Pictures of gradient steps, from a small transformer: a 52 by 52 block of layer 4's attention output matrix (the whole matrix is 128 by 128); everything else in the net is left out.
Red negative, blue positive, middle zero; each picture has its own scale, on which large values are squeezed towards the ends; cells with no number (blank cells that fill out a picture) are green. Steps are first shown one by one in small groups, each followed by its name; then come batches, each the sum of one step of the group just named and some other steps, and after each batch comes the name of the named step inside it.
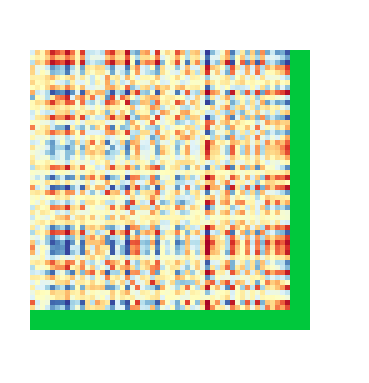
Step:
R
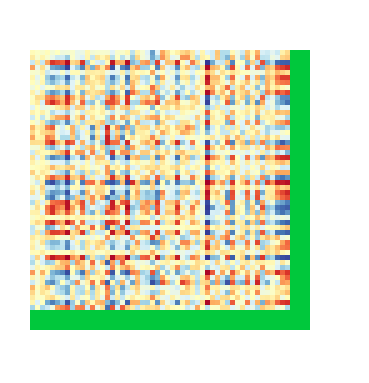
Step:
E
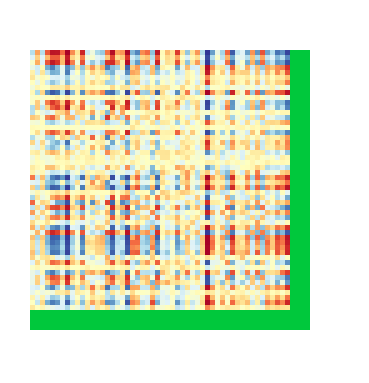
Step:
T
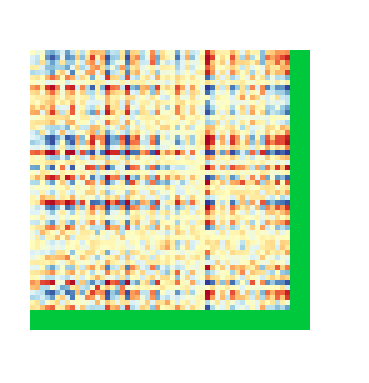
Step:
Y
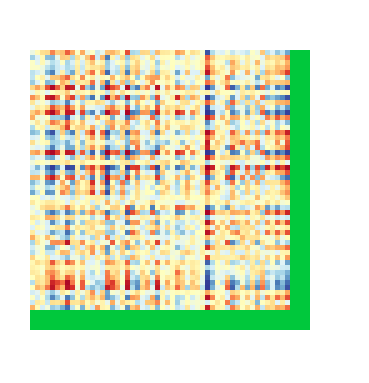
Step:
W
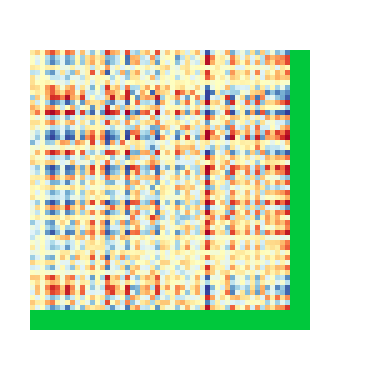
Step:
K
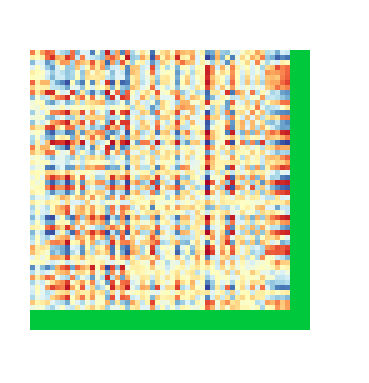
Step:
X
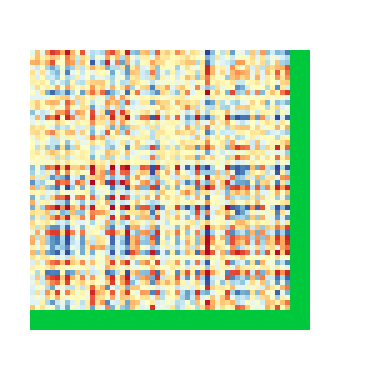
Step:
T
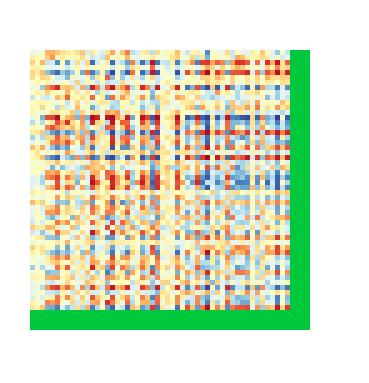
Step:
X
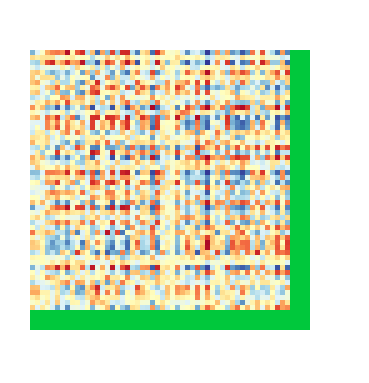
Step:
R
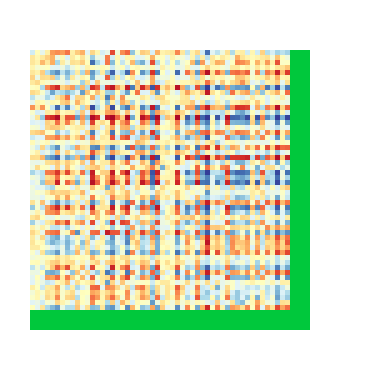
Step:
R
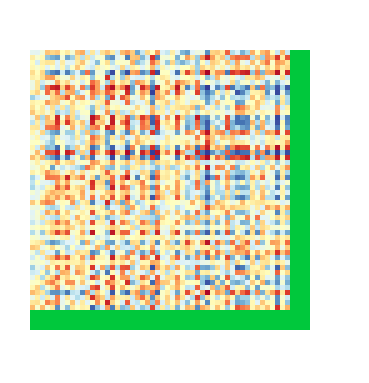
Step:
Y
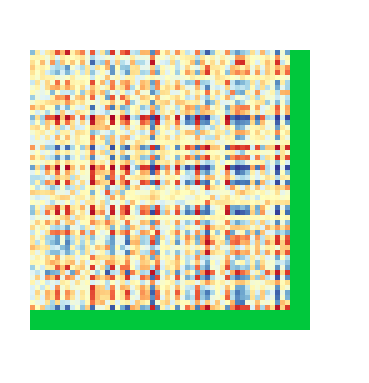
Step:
R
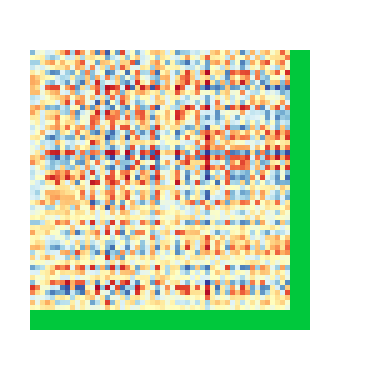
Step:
Y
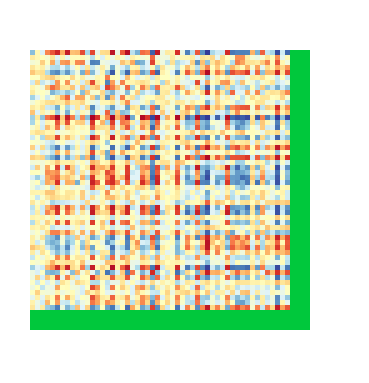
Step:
R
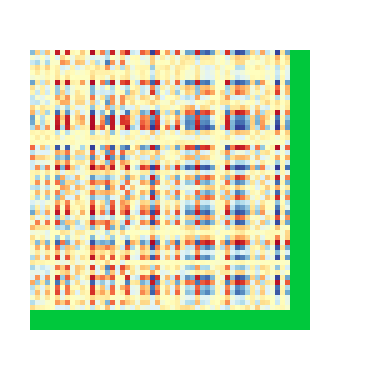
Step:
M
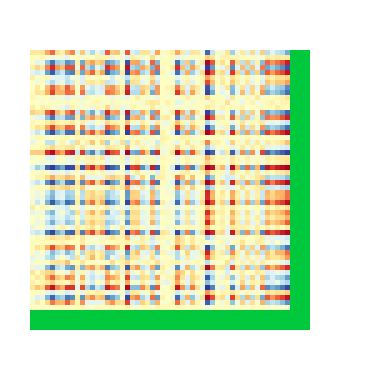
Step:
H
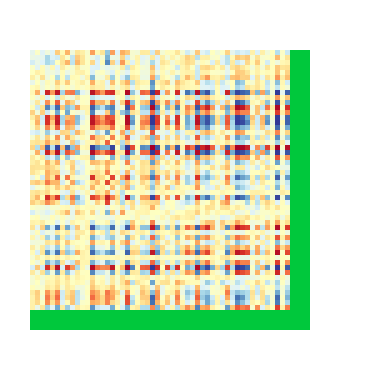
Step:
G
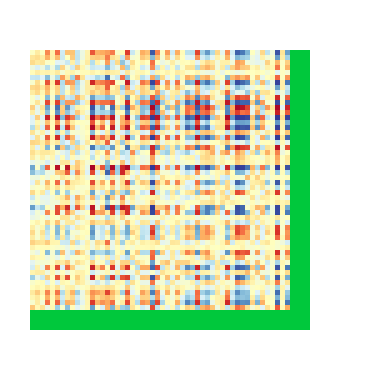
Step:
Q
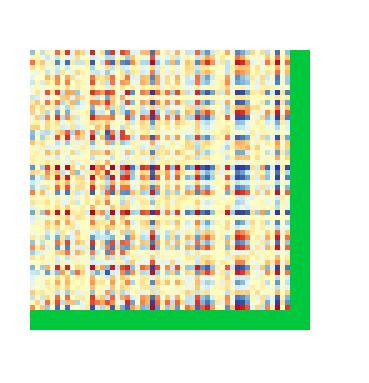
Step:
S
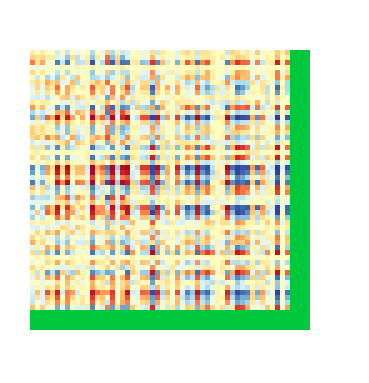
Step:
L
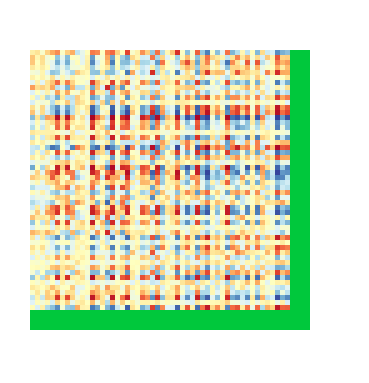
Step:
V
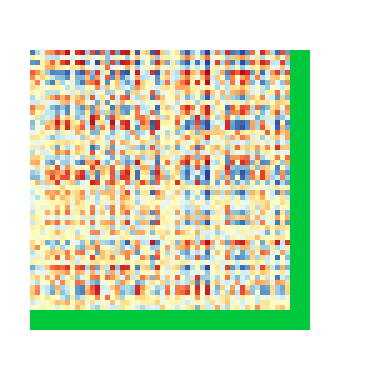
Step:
M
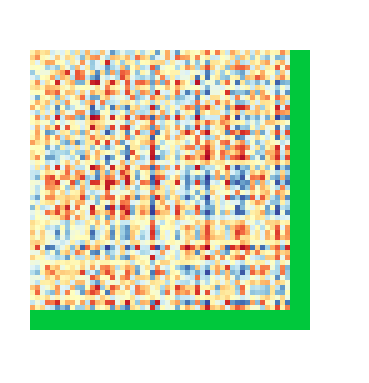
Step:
Q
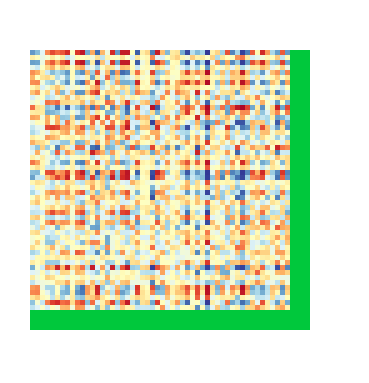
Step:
G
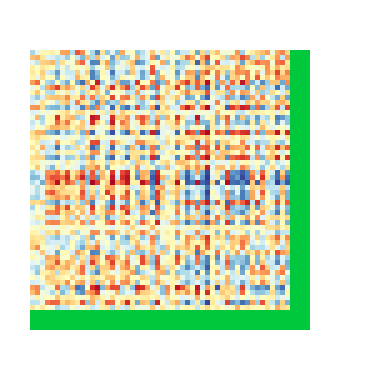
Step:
L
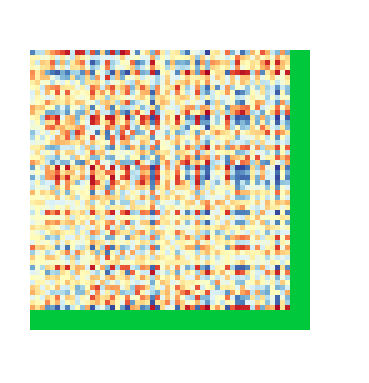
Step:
S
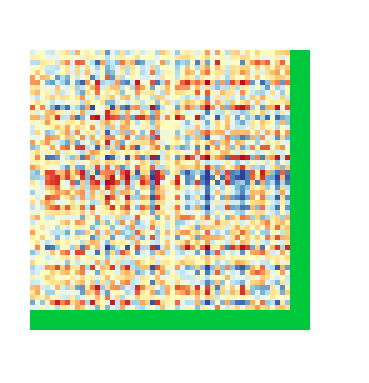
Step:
G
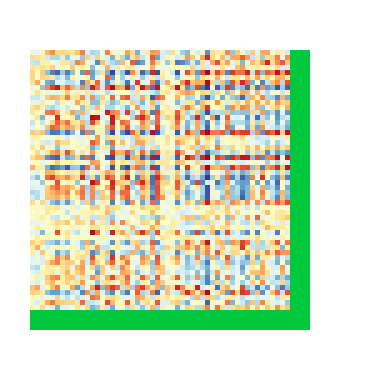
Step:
H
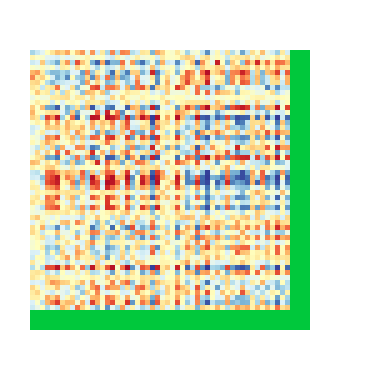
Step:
G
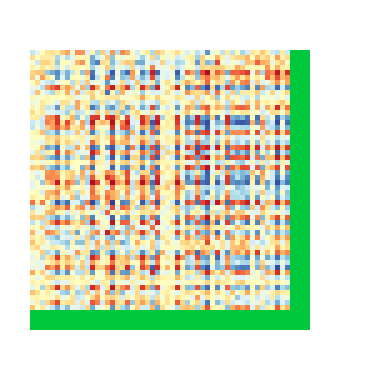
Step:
G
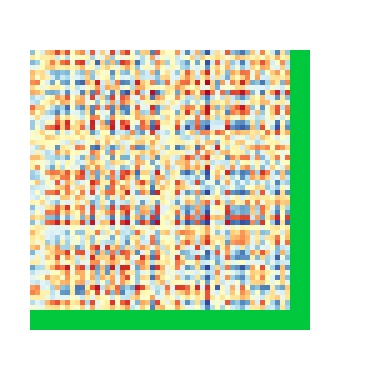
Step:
M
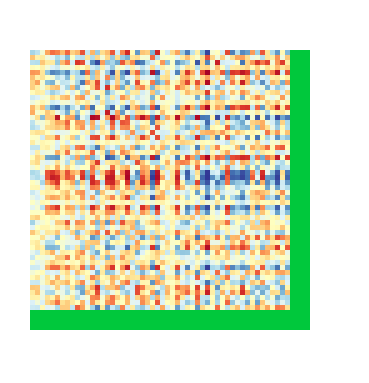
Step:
V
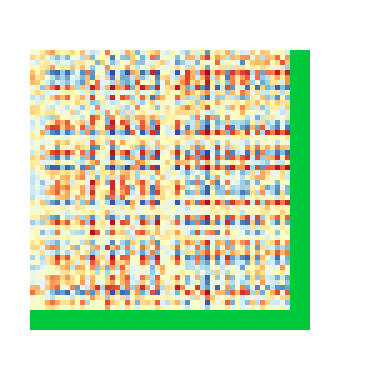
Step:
H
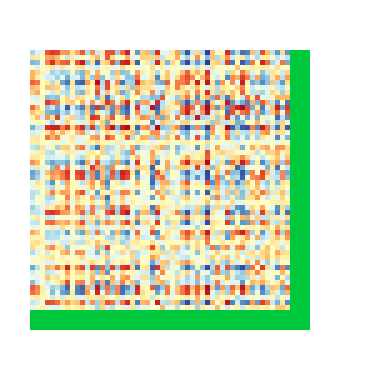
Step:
Q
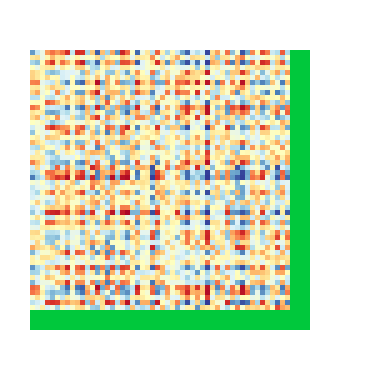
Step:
S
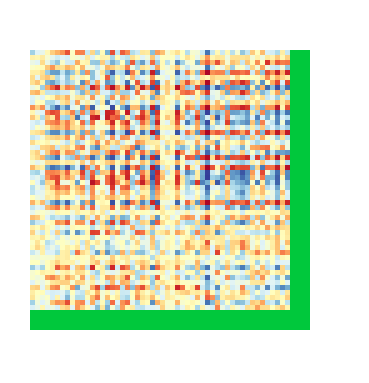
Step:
H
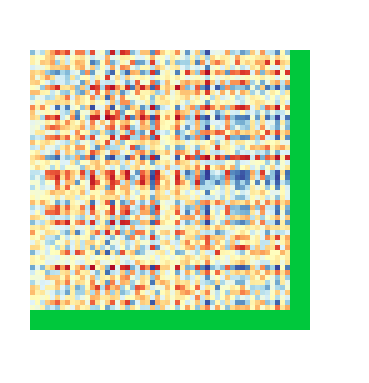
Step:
S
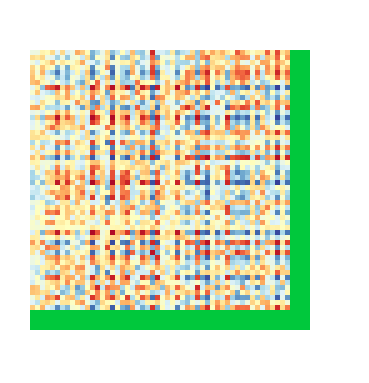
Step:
L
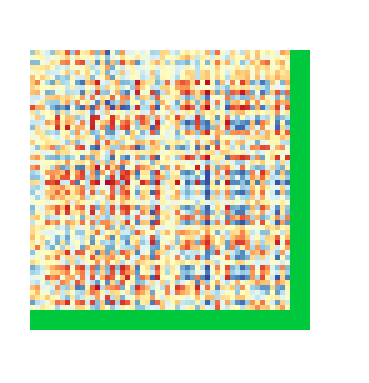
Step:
M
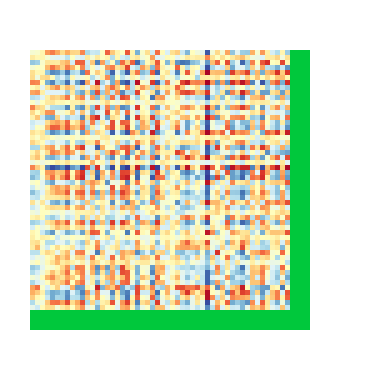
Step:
H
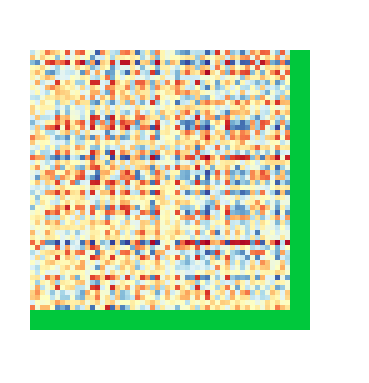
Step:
M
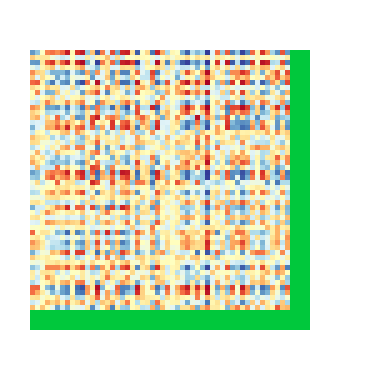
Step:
Q
